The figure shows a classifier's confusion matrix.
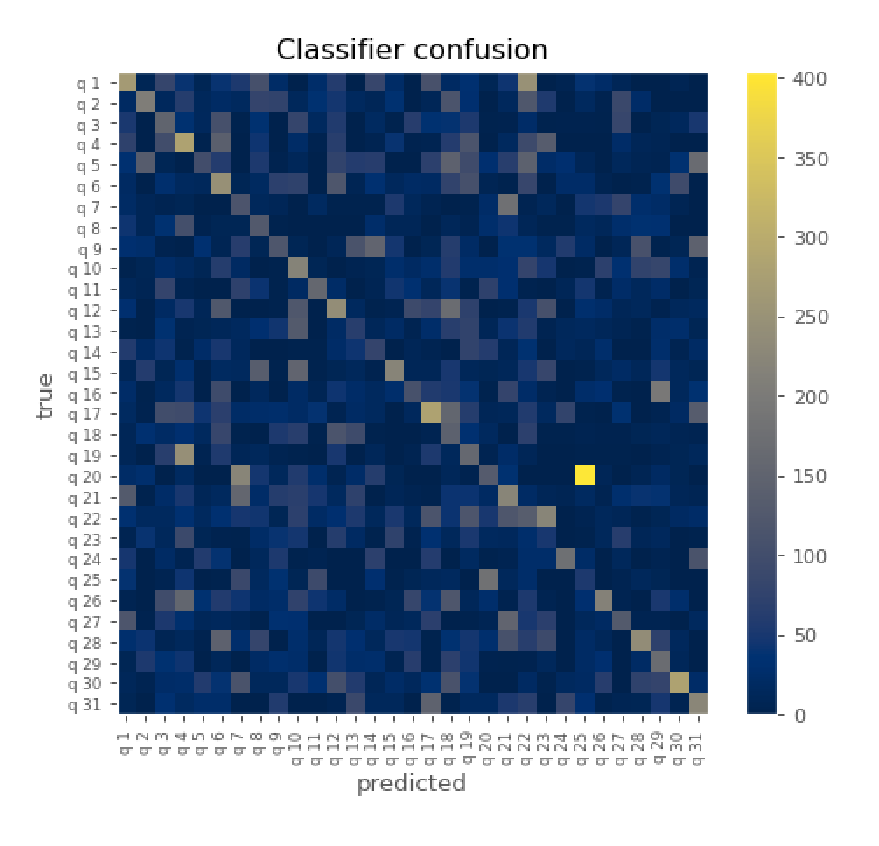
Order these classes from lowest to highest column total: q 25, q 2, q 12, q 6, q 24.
q 24, q 2, q 25, q 12, q 6
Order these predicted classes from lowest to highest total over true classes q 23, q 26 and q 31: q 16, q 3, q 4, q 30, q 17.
q 30, q 16, q 3, q 17, q 4
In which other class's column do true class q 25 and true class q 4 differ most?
q 20
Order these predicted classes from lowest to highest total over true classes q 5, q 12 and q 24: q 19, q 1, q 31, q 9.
q 9, q 1, q 19, q 31
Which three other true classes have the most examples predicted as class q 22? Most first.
q 1, q 5, q 2
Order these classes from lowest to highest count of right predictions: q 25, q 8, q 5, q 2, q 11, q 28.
q 25, q 5, q 8, q 11, q 2, q 28
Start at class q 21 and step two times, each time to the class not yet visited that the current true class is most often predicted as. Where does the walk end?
q 27
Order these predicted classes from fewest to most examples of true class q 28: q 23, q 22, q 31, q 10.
q 31, q 10, q 22, q 23
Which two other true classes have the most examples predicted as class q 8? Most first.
q 15, q 1
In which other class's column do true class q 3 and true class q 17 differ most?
q 18
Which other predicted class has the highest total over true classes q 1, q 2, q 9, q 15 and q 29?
q 22
